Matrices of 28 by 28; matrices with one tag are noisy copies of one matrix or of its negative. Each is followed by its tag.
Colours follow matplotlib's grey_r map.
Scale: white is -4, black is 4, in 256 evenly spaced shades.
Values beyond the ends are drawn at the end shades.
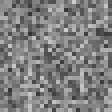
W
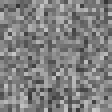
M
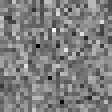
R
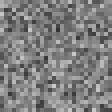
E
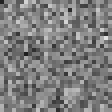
E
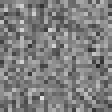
M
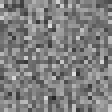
M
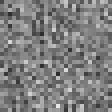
M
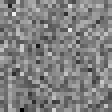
W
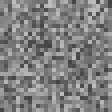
R
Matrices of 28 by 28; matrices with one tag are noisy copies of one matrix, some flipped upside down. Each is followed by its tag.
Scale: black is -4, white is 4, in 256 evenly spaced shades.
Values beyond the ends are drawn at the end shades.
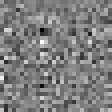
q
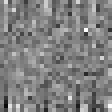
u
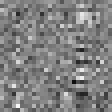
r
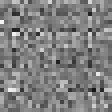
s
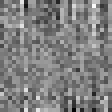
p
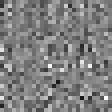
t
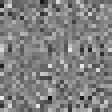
t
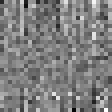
p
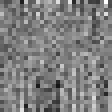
p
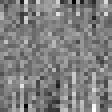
p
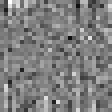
u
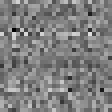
s
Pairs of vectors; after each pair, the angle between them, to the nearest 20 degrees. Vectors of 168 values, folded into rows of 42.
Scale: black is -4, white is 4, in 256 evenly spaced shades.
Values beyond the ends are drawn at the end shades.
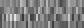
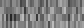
160 degrees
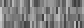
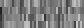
160 degrees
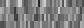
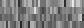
120 degrees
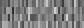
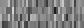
160 degrees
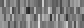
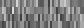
120 degrees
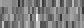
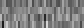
120 degrees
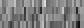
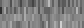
120 degrees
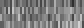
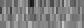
60 degrees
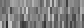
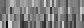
20 degrees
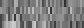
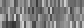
160 degrees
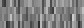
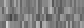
120 degrees
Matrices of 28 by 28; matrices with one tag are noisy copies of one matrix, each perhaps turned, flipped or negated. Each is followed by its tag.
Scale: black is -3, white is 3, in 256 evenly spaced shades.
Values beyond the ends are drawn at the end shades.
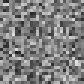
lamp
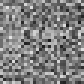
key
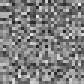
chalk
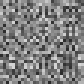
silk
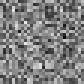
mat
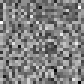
key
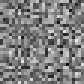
lamp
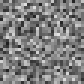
lamp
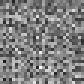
chalk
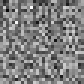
silk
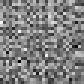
chalk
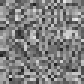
mat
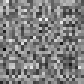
silk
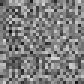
silk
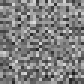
chalk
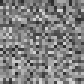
chalk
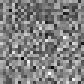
key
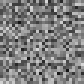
chalk
